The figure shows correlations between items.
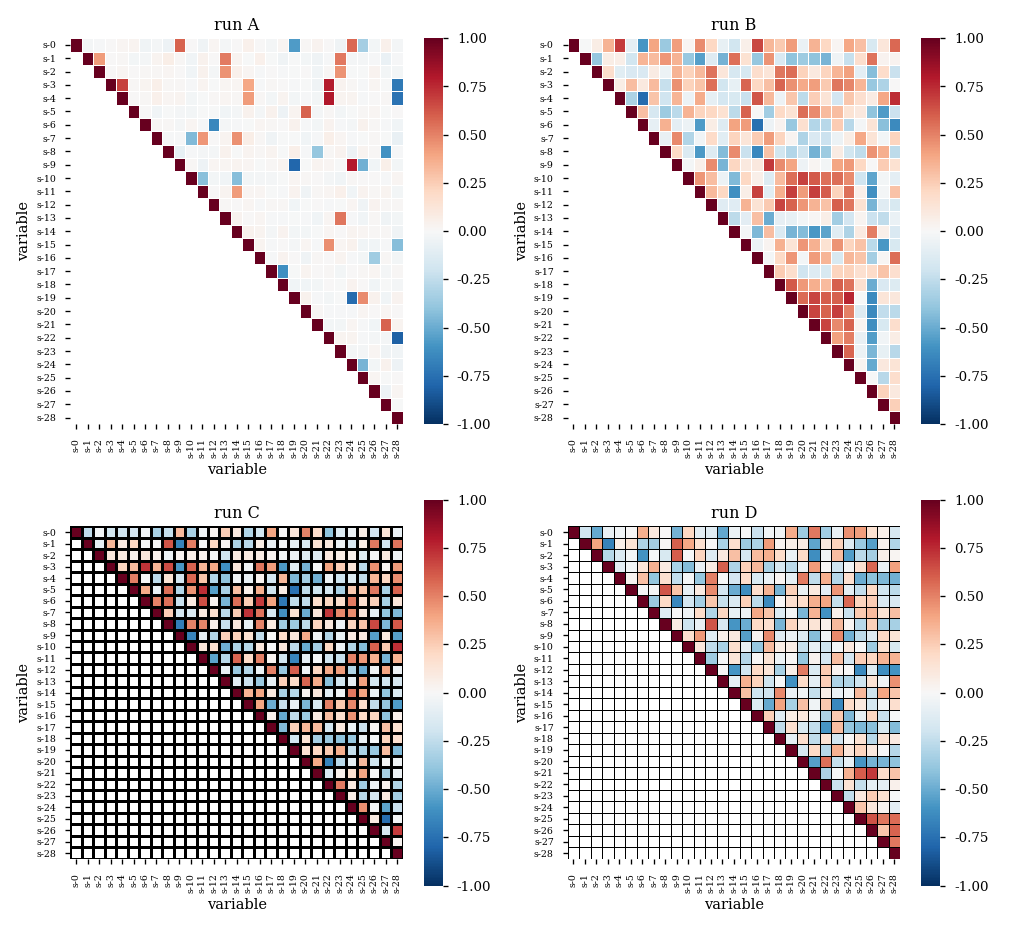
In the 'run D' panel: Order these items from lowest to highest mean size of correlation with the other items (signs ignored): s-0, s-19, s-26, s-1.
s-19, s-0, s-1, s-26
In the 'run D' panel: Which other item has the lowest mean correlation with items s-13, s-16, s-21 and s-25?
s-1
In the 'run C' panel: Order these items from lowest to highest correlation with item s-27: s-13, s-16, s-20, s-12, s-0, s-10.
s-16, s-13, s-20, s-0, s-10, s-12
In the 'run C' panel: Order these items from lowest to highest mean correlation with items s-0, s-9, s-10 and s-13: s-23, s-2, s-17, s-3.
s-3, s-23, s-2, s-17
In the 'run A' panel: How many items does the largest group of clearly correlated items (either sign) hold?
5
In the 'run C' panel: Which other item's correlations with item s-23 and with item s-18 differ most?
s-7
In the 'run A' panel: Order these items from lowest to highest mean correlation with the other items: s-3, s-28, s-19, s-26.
s-28, s-19, s-26, s-3
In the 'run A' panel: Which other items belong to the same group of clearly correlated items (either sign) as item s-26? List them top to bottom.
s-16
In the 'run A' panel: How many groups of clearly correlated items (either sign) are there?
9
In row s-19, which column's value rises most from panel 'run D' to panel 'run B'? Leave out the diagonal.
s-22
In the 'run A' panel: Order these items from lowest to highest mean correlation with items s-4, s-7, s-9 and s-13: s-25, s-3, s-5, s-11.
s-25, s-5, s-11, s-3
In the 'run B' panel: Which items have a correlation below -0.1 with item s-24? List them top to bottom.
s-1, s-6, s-8, s-13, s-14, s-26
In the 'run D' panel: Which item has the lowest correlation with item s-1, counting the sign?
s-3
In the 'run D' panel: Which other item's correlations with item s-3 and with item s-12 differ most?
s-28
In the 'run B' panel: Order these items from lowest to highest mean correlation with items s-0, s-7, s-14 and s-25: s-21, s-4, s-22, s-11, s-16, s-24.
s-22, s-21, s-11, s-24, s-16, s-4
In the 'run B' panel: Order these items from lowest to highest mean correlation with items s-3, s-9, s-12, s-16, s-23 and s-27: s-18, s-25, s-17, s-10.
s-25, s-10, s-17, s-18
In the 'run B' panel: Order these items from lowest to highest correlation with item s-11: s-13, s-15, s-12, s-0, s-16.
s-15, s-13, s-12, s-0, s-16
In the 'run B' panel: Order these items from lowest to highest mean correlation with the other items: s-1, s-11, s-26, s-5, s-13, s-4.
s-26, s-13, s-1, s-5, s-4, s-11
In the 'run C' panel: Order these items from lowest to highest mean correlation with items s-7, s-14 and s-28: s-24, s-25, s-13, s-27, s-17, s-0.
s-27, s-13, s-0, s-17, s-25, s-24
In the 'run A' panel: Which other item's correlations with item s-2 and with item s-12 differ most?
s-6
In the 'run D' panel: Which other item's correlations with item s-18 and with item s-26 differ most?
s-21
